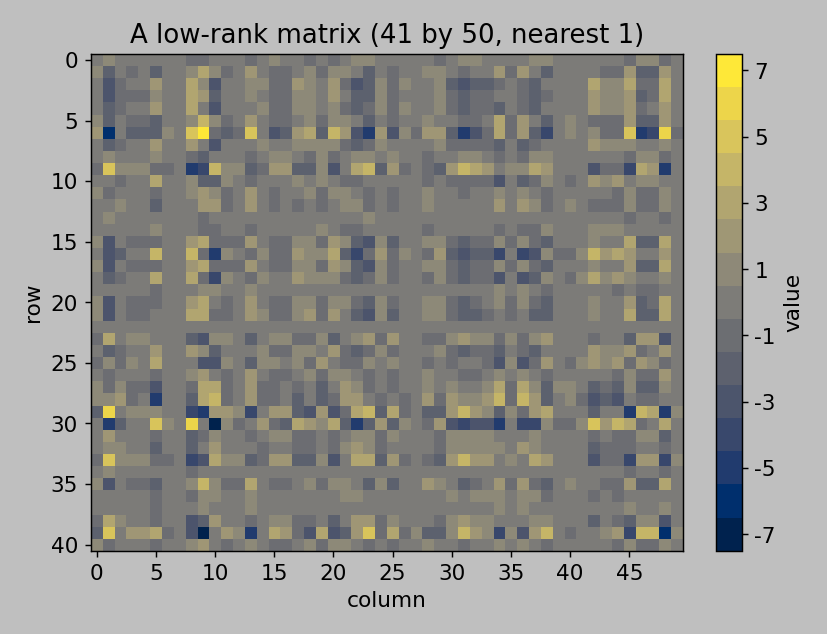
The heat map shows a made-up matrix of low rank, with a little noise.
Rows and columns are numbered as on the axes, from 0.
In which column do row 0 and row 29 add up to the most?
1
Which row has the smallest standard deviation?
22
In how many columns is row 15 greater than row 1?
10
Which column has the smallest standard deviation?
7
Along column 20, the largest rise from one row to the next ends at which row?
30
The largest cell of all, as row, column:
6, 9
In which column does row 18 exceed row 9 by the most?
8
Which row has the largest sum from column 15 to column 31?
39
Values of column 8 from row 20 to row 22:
2 3 0
